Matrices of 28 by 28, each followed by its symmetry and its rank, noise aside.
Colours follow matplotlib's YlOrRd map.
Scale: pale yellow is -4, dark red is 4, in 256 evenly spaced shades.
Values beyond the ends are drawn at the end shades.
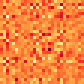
no symmetry, rank three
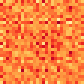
no symmetry, rank four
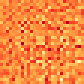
symmetric, rank four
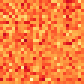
no symmetry, rank five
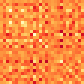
symmetric, rank three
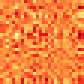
no symmetry, rank three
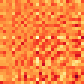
symmetric, rank three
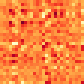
symmetric, rank three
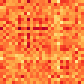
symmetric, rank four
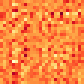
no symmetry, rank four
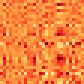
no symmetry, rank three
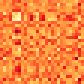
symmetric, rank three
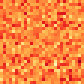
no symmetry, rank five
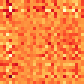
no symmetry, rank three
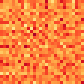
symmetric, rank four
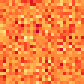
antisymmetric, rank four
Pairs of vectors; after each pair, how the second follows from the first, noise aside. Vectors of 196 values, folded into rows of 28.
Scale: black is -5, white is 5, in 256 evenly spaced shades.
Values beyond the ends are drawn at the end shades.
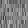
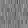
wrapped around, shrunk.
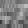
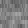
wrapped around, shrunk.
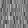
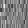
wrapped around.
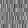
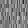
wrapped around, negated.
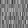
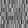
wrapped around, negated.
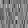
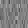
shrunk.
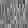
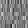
wrapped around.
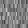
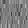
reversed, negated, partly zeroed.
